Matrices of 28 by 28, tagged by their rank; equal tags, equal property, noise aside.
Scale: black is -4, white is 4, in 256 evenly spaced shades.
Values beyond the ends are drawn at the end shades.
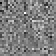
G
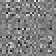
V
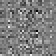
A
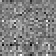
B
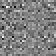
A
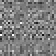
A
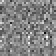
V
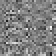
A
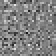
A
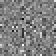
V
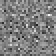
B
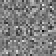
A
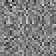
G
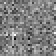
B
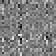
V
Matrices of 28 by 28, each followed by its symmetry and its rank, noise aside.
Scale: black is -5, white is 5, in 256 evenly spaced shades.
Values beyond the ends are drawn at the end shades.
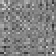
symmetric, rank three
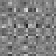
no symmetry, rank two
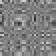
no symmetry, rank three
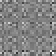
symmetric, rank two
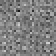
no symmetry, rank four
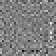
antisymmetric, rank four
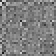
symmetric, rank two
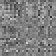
antisymmetric, rank four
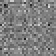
no symmetry, rank four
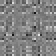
symmetric, rank two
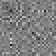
symmetric, rank four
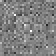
symmetric, rank four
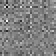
no symmetry, rank four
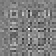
symmetric, rank two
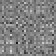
no symmetry, rank three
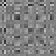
symmetric, rank two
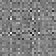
no symmetry, rank two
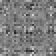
no symmetry, rank four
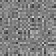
symmetric, rank three
